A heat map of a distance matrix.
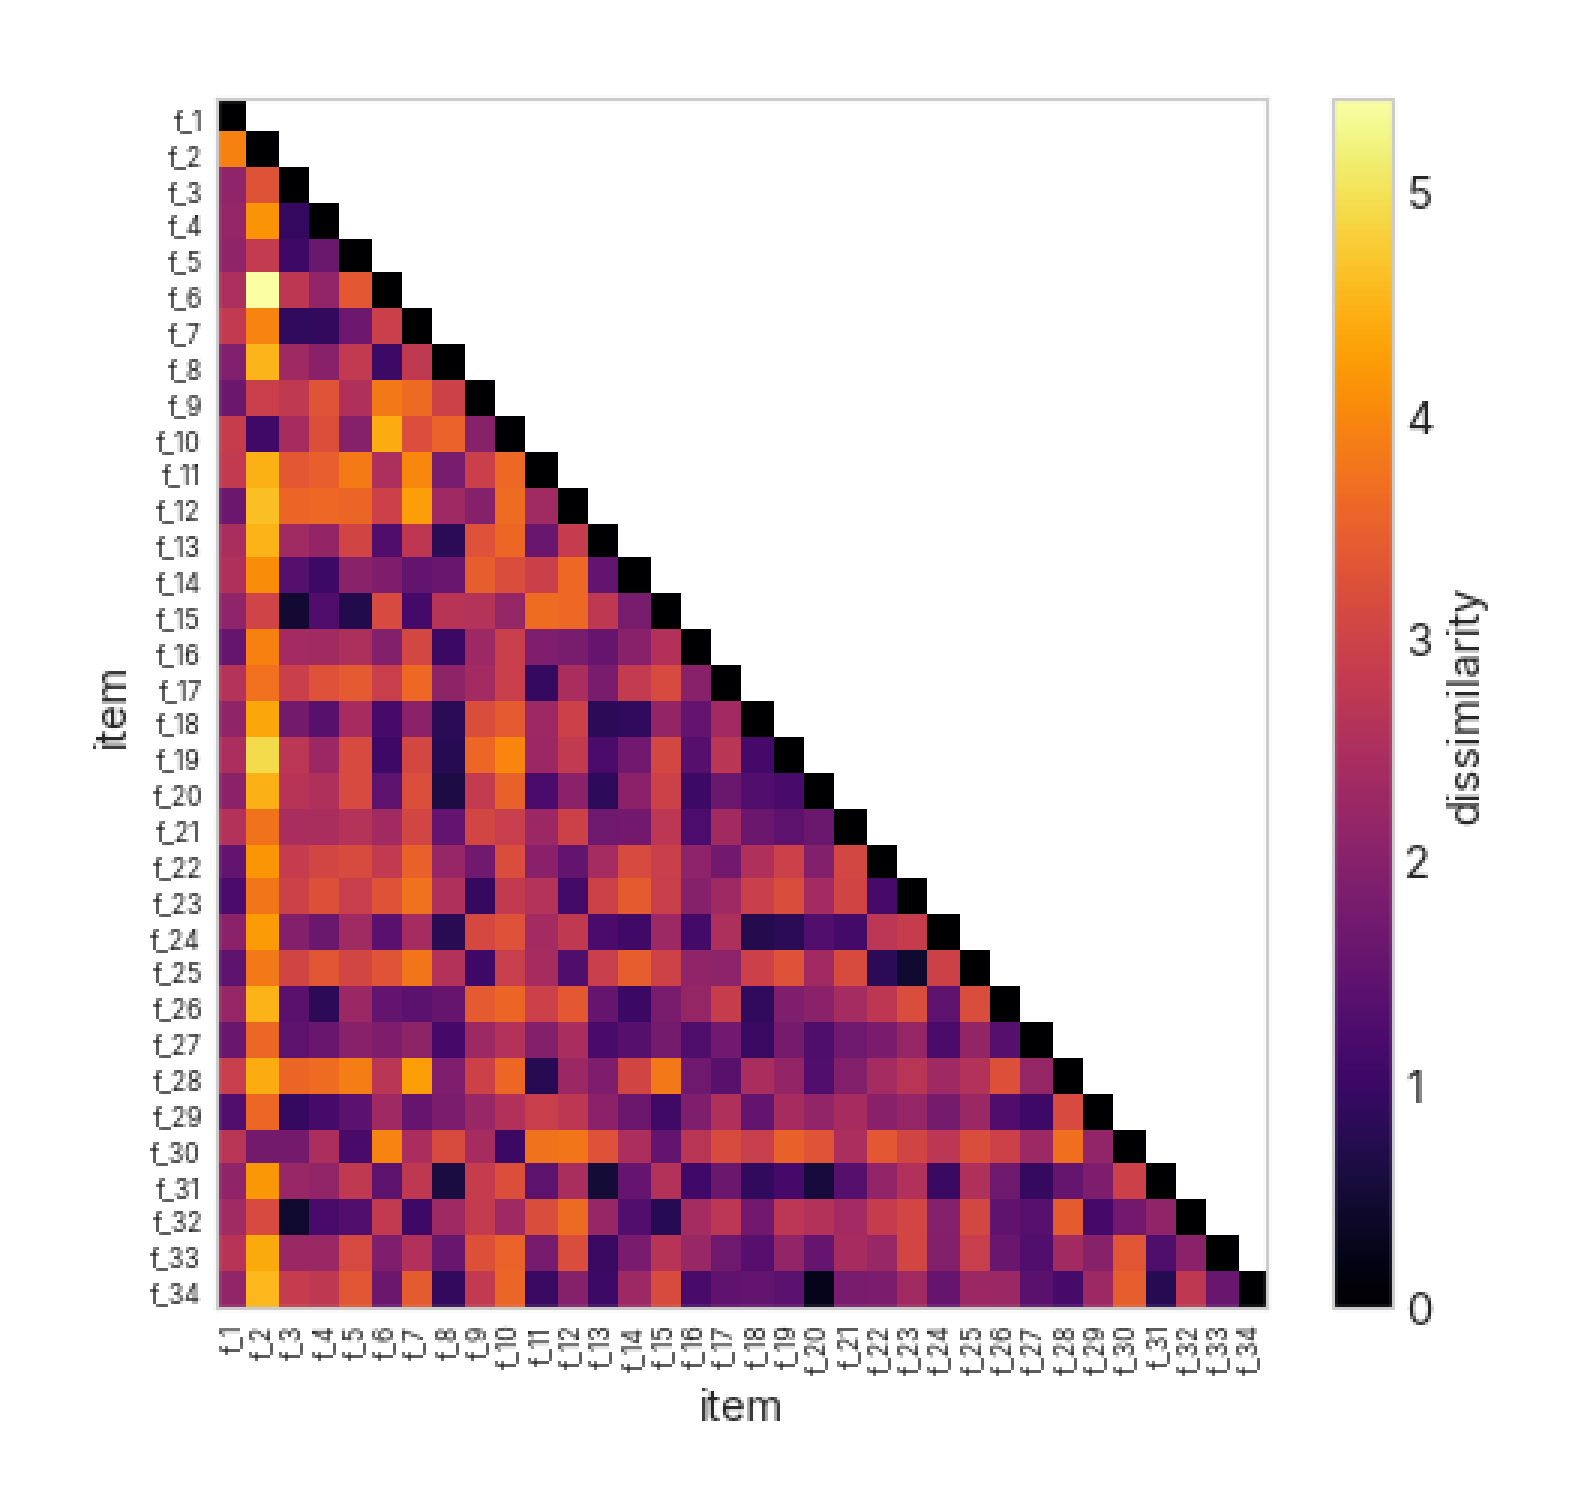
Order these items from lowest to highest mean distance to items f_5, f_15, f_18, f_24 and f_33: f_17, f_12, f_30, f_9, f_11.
f_30, f_17, f_11, f_9, f_12
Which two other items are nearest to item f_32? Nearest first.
f_3, f_15
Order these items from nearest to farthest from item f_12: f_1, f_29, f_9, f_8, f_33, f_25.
f_25, f_1, f_9, f_8, f_29, f_33
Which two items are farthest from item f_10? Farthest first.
f_6, f_19
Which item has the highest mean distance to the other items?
f_2
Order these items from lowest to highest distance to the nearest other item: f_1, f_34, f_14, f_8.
f_34, f_8, f_14, f_1
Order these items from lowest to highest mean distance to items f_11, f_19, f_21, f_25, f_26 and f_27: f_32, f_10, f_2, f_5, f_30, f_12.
f_32, f_12, f_5, f_30, f_10, f_2
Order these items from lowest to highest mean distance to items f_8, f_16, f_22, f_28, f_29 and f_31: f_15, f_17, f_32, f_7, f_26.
f_17, f_26, f_32, f_15, f_7
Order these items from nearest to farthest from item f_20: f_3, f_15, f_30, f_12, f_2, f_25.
f_12, f_25, f_3, f_15, f_30, f_2
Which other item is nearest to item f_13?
f_31
